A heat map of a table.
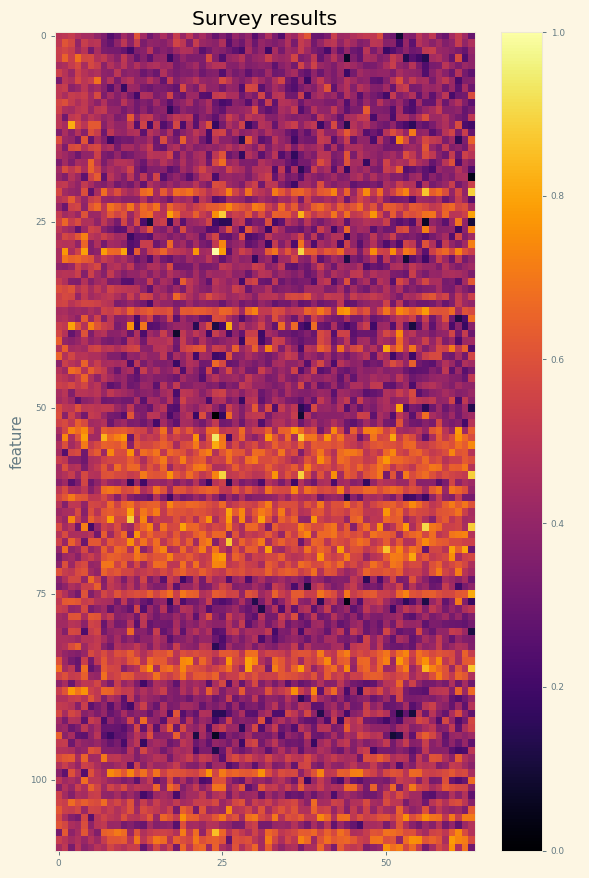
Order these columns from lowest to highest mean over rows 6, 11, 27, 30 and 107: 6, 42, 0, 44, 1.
44, 0, 42, 6, 1
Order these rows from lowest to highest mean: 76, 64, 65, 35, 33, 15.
76, 33, 15, 35, 65, 64
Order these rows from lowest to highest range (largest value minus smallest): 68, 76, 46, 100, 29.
46, 100, 68, 76, 29
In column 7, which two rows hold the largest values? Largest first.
54, 29
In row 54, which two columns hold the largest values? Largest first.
24, 37
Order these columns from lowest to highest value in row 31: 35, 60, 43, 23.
35, 23, 60, 43
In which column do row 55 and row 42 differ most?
63
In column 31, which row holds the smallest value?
77
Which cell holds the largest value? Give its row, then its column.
29, 24
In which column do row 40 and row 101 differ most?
18
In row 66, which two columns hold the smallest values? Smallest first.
5, 3
